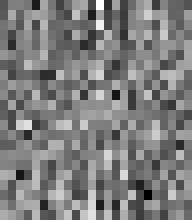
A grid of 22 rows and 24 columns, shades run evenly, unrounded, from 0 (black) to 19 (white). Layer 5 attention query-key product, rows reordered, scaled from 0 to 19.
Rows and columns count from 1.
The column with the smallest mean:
15
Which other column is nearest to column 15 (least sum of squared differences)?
7
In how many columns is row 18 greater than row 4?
10
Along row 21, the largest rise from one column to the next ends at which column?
16
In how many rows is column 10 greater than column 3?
13
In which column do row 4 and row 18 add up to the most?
21
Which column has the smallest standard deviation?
1
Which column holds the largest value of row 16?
14
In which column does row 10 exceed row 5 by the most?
19
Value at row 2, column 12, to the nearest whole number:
2
